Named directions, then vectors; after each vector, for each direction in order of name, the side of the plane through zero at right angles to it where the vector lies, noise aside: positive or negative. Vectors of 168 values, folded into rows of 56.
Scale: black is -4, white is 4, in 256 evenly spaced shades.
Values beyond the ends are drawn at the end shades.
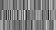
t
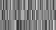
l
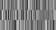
negative, positive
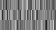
positive, negative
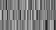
positive, negative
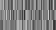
negative, negative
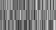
positive, positive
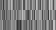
positive, positive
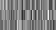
negative, negative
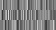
positive, negative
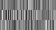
negative, positive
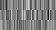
positive, positive
